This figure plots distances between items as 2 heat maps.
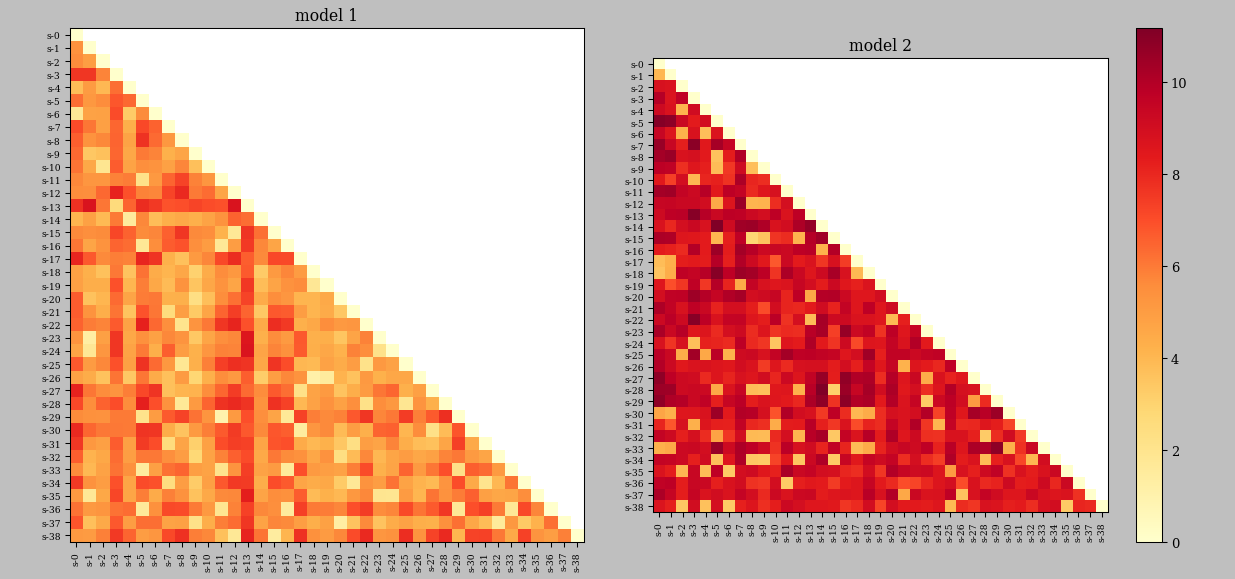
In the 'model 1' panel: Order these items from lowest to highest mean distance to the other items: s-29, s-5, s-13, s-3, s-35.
s-35, s-29, s-5, s-3, s-13
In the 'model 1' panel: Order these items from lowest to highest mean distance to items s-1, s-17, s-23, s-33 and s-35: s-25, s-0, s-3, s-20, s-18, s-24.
s-24, s-20, s-18, s-25, s-0, s-3
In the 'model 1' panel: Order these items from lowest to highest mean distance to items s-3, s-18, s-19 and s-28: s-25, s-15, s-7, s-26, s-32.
s-26, s-25, s-7, s-32, s-15
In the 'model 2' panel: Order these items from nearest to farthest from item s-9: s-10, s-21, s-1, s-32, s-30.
s-32, s-21, s-10, s-30, s-1
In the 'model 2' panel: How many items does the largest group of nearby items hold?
8
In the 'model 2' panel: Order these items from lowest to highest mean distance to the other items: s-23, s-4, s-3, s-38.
s-38, s-4, s-23, s-3
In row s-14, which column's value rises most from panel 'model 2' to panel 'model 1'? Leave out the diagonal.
s-16
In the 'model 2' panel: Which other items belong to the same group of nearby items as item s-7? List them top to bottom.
s-19
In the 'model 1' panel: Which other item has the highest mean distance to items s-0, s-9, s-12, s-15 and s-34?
s-13
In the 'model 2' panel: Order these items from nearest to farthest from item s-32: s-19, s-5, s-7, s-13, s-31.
s-5, s-31, s-19, s-7, s-13
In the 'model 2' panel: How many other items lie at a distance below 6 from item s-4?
5
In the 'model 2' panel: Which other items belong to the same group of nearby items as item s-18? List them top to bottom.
s-0, s-1, s-17, s-30, s-33
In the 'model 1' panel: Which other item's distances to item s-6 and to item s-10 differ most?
s-0
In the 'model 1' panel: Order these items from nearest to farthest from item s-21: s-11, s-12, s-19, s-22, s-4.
s-4, s-19, s-22, s-11, s-12
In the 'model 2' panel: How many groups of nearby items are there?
10
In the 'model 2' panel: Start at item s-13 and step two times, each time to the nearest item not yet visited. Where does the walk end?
s-20
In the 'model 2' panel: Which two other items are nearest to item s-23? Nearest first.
s-29, s-27
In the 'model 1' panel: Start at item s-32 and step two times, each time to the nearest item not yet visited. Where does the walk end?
s-20
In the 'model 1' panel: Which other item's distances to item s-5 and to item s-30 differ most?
s-17
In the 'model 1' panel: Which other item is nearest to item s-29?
s-11
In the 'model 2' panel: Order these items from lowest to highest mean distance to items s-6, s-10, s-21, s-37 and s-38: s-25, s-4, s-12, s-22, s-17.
s-4, s-25, s-17, s-12, s-22
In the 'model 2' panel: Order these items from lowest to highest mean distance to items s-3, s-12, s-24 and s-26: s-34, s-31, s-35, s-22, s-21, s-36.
s-31, s-34, s-21, s-36, s-35, s-22
